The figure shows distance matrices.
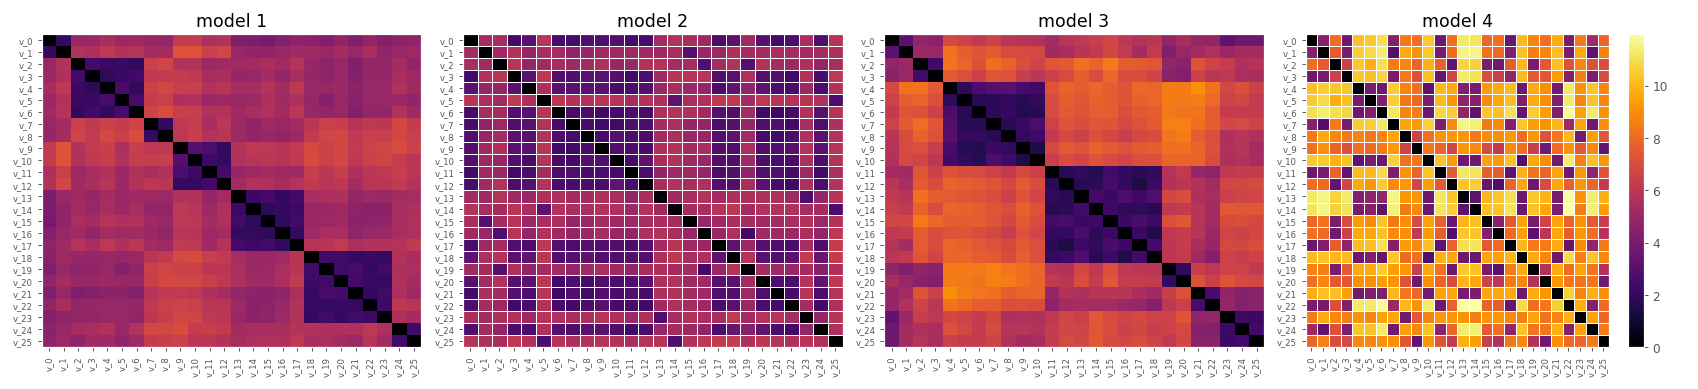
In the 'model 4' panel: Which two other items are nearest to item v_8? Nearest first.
v_23, v_9
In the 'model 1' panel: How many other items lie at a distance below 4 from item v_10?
3
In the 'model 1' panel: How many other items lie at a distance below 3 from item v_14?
4
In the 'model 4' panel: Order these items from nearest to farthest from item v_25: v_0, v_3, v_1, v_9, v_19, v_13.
v_9, v_19, v_3, v_0, v_1, v_13
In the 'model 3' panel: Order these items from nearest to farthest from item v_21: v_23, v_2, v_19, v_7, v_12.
v_23, v_12, v_19, v_2, v_7
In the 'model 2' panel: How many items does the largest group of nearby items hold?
16
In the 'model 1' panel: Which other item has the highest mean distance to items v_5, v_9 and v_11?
v_1
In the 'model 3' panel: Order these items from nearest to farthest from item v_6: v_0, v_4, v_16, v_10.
v_10, v_4, v_0, v_16
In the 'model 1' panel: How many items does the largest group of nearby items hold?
6
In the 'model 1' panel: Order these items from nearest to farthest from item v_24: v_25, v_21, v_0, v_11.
v_25, v_0, v_21, v_11
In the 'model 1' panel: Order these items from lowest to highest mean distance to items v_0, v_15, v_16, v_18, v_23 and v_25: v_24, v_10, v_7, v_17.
v_17, v_24, v_7, v_10
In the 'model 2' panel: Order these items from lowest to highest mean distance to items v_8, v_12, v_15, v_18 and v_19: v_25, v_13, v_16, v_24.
v_24, v_16, v_13, v_25
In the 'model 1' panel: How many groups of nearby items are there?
7
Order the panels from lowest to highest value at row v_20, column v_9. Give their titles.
model 2, model 4, model 1, model 3
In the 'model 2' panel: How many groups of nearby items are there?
5
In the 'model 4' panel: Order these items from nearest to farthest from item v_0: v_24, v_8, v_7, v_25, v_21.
v_7, v_24, v_25, v_8, v_21
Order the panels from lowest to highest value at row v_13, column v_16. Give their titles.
model 1, model 3, model 2, model 4
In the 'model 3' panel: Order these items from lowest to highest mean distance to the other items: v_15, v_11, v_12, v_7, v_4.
v_11, v_12, v_15, v_7, v_4
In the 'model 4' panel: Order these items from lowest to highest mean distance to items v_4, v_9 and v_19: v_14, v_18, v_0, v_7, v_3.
v_18, v_14, v_3, v_0, v_7
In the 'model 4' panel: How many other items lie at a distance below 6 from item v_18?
7
